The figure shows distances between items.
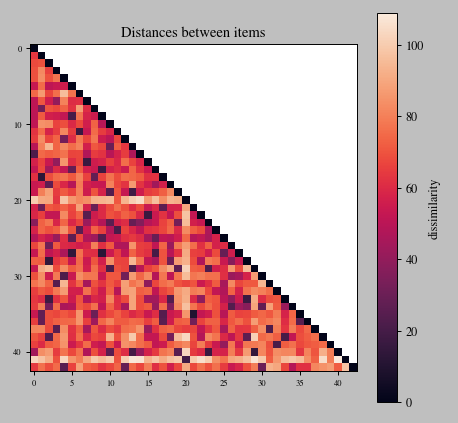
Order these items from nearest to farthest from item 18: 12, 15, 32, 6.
15, 12, 32, 6
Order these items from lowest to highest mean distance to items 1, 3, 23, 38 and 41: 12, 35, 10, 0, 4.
35, 0, 10, 12, 4
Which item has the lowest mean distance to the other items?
25
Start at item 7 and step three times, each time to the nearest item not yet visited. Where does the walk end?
33
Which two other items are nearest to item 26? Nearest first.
34, 2
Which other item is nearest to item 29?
40
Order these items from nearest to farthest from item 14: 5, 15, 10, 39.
10, 15, 5, 39
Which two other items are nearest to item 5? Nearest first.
27, 9
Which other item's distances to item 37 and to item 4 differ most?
31
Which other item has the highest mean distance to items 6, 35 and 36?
41
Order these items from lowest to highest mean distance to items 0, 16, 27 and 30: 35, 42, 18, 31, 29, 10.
18, 42, 10, 35, 29, 31
